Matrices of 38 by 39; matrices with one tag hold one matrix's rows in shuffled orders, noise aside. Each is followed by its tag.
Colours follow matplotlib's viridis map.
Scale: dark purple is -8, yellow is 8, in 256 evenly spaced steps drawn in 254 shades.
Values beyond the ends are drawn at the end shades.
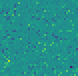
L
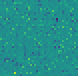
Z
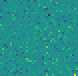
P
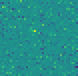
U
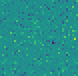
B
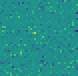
U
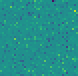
B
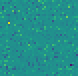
L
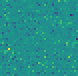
L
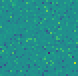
P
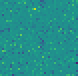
U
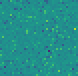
P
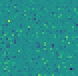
L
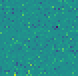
Z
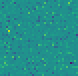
L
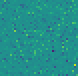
B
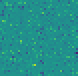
U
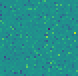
P
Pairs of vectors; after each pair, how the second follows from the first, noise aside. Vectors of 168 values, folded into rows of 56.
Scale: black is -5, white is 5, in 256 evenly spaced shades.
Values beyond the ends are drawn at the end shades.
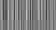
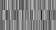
shuffled.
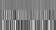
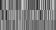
reversed.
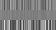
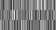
shuffled.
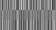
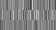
wrapped around, partly zeroed.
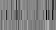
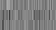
reversed, shrunk.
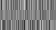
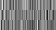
shuffled.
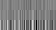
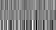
copied.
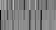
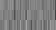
reversed, shrunk.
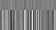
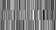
shuffled.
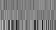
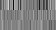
reversed, partly zeroed.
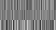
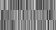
shuffled.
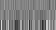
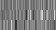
wrapped around, negated, partly zeroed.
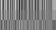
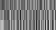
reversed.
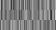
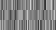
shuffled.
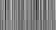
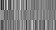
wrapped around, partly zeroed.
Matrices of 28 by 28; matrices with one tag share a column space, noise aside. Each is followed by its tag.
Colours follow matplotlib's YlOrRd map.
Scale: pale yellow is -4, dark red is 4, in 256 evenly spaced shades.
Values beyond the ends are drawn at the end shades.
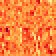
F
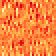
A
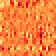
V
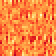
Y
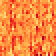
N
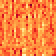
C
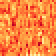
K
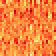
Y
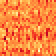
F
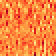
A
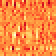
V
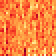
C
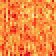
N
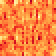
Y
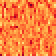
A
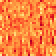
K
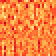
A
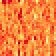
Y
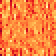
C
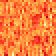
K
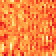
N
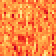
N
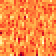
K
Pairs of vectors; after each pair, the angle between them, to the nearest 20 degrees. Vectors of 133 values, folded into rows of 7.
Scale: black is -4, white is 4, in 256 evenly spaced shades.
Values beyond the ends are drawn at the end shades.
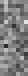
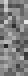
20 degrees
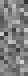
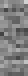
120 degrees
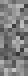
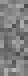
20 degrees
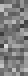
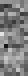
140 degrees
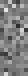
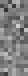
160 degrees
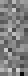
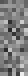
140 degrees
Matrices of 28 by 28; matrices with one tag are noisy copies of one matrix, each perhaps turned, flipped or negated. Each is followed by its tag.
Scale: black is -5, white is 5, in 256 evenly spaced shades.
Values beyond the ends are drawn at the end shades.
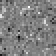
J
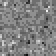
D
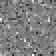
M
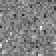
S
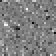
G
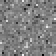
M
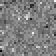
G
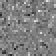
S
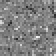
J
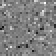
D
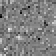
J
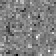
J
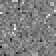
S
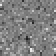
G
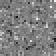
J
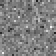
M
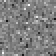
M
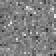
J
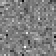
M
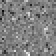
D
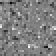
D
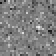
G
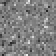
D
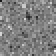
G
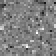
D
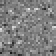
D
